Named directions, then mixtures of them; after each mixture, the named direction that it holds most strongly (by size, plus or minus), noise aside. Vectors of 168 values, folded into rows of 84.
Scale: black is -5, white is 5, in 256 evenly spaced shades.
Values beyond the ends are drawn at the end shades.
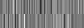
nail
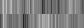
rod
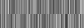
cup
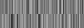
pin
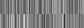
nail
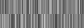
pin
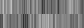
rod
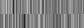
nail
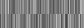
cup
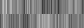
rod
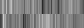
rod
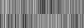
rod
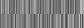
cup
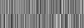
cup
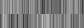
rod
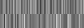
nail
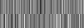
nail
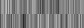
cup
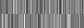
pin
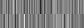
nail
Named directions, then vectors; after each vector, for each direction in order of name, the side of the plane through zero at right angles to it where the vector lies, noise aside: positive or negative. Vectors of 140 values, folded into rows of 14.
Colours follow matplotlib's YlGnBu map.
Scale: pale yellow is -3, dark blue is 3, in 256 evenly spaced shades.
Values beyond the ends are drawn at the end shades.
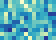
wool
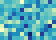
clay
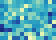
negative, positive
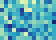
positive, positive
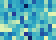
positive, negative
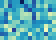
negative, negative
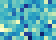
positive, negative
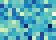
positive, negative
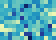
positive, negative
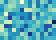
positive, positive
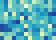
negative, positive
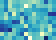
negative, positive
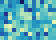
negative, negative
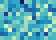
negative, negative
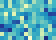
negative, positive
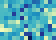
positive, negative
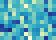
negative, positive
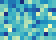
negative, negative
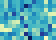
positive, negative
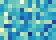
positive, positive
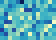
negative, negative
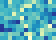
negative, positive
